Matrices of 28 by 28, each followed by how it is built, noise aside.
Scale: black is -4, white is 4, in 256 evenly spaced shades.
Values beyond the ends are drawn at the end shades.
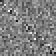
banded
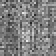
blocks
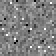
sparse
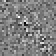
banded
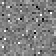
sparse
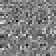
low rank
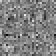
low rank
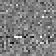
uneven rows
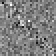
banded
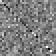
diagonal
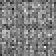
blocks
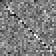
diagonal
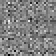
low rank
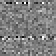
uneven rows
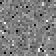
sparse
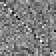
diagonal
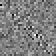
banded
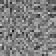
blocks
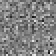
low rank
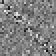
banded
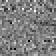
uneven rows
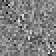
block diagonal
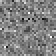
uneven rows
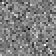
diagonal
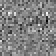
low rank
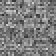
blocks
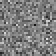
low rank
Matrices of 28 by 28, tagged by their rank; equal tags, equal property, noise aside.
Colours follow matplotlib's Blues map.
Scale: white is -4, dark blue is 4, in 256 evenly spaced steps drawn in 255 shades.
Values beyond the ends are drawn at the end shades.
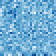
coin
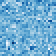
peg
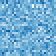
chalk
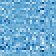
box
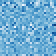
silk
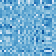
coin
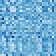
coin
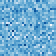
chalk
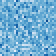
peg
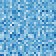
coin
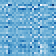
box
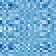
box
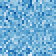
chalk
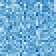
peg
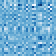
box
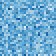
peg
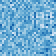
silk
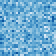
chalk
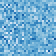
silk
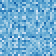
chalk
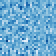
chalk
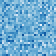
peg
